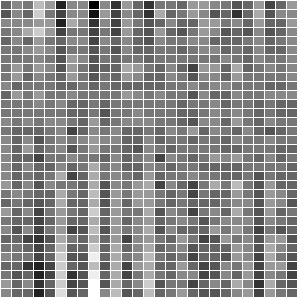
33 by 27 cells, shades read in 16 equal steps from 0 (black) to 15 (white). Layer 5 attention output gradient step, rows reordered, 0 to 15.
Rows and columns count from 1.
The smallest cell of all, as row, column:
1, 9
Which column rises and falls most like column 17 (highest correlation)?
23
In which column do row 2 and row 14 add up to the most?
4
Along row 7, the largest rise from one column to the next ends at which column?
7
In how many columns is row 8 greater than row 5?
14
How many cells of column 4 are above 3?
28
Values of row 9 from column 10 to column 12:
7 6 9
